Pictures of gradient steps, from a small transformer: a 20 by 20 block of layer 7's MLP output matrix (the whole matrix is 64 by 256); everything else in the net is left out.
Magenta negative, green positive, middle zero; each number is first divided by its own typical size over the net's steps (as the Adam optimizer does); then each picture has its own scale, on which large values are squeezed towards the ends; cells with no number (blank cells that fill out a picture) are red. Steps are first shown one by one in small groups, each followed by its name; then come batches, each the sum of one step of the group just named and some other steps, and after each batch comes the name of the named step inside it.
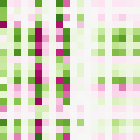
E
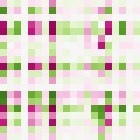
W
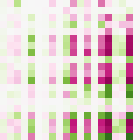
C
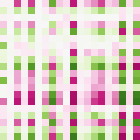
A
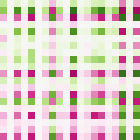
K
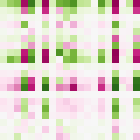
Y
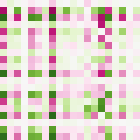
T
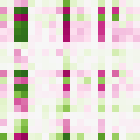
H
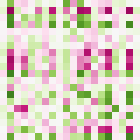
C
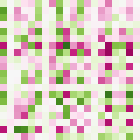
C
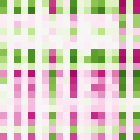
K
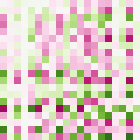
C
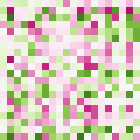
E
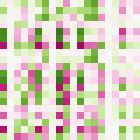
K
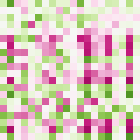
C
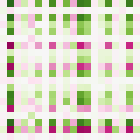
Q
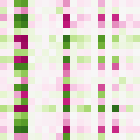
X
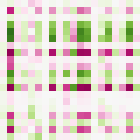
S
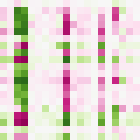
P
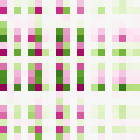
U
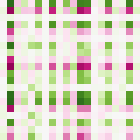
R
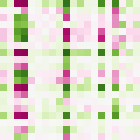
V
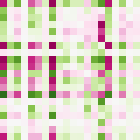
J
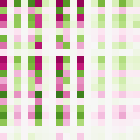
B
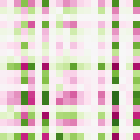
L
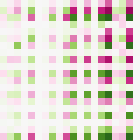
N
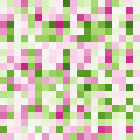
V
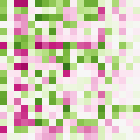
V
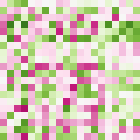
X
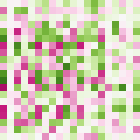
U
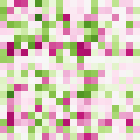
V
